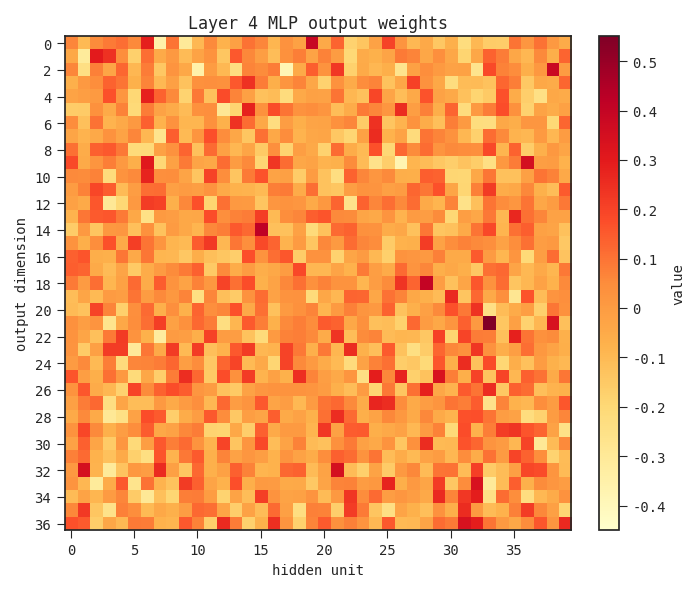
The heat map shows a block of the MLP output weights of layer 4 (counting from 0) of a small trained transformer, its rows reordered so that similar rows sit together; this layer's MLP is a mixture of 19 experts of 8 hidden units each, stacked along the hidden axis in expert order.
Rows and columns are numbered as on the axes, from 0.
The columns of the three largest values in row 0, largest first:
19, 6, 25
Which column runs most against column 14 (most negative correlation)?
31
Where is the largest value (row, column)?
21, 33
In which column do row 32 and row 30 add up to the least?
3
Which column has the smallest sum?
5
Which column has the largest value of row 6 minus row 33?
2
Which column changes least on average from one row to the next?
8
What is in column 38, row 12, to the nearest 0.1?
0
